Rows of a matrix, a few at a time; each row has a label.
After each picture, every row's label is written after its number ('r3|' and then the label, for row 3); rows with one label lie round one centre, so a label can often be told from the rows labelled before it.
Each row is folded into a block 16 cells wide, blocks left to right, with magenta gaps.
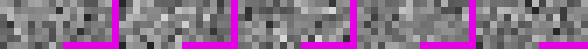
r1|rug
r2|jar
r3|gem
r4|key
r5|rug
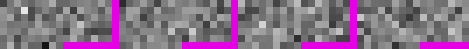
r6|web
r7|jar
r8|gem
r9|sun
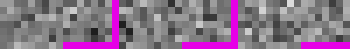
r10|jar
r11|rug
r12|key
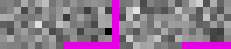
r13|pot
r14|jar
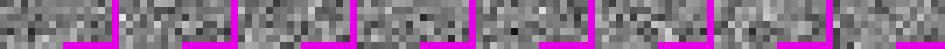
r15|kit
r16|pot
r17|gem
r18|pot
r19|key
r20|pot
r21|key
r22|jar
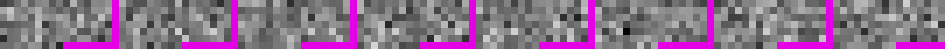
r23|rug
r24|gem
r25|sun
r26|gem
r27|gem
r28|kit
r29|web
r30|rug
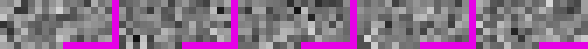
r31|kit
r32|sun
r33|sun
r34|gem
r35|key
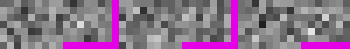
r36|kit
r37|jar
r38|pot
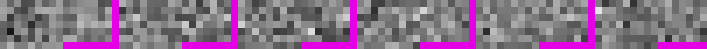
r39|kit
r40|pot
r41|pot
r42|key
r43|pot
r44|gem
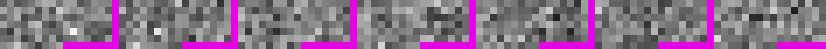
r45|pot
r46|gem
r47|kit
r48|web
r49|jar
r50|gem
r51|kit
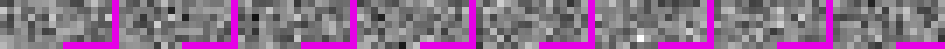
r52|kit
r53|pot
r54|key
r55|web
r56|rug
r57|sun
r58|jar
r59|gem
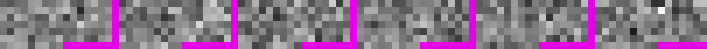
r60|kit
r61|kit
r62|kit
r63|jar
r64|sun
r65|key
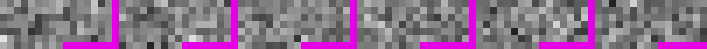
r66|kit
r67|web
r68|web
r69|web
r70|key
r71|pot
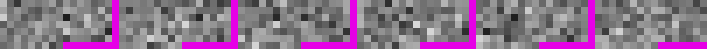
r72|pot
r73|jar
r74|pot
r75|pot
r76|kit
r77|kit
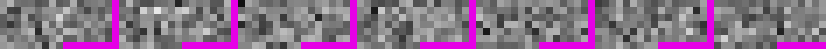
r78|key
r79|key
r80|web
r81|key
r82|pot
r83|sun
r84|gem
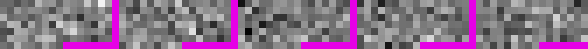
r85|pot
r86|pot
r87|kit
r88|web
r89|kit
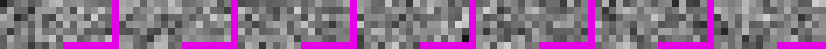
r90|web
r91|kit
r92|pot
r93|gem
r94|kit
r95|key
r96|rug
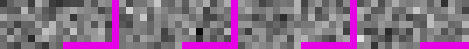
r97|sun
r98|rug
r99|kit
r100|kit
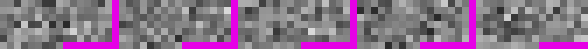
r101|gem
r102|web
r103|key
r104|web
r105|kit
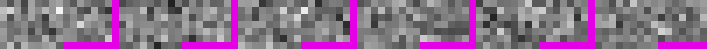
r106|kit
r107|sun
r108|key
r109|web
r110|key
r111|pot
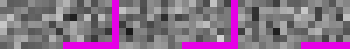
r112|pot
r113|kit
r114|key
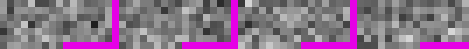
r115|gem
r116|jar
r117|key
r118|sun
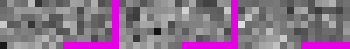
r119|jar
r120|key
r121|jar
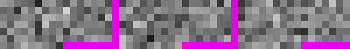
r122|key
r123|kit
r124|jar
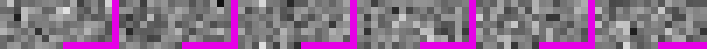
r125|key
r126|kit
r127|sun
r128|pot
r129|pot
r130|key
